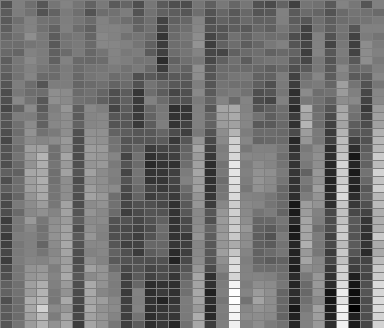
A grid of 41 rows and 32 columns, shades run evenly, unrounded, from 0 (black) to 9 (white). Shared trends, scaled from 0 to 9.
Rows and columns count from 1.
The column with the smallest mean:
25
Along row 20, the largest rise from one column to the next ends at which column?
29
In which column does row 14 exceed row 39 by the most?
30
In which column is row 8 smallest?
14
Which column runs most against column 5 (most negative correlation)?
31
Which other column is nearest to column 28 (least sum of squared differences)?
18
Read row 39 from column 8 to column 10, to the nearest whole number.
6 5 5
